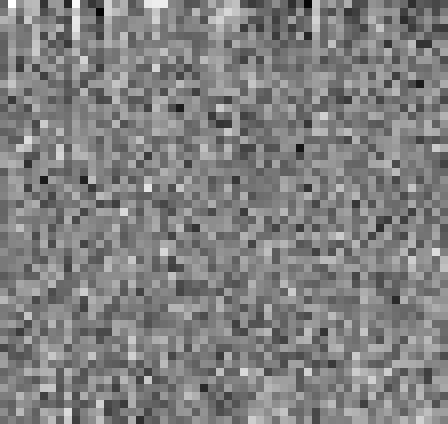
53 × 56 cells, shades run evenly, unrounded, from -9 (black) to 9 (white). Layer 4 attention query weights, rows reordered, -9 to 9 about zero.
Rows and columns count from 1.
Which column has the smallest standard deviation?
1
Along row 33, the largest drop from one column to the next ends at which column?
18
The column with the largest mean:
10
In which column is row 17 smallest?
31
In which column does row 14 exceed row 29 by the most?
25
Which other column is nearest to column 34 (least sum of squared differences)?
24
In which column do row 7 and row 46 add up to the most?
21
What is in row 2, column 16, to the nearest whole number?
3
